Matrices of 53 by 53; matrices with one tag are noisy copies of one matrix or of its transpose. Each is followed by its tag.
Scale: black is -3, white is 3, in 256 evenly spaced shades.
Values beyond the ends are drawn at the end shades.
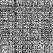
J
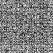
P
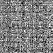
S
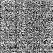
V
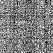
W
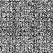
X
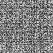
P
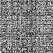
X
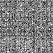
X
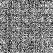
J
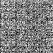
V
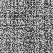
W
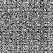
P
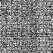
X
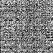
V
